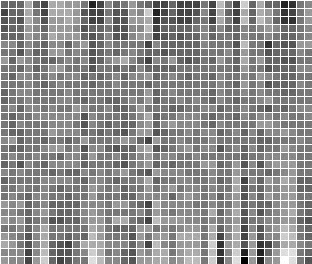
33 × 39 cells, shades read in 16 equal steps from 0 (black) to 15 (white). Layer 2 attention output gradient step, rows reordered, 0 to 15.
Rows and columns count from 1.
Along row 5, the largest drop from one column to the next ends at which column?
20
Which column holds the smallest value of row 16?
11
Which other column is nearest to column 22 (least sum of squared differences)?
3
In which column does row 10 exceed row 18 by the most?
19
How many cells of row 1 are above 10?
2
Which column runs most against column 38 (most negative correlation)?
34
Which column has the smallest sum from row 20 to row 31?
31
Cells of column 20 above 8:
9
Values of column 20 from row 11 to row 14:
7 6 6 7
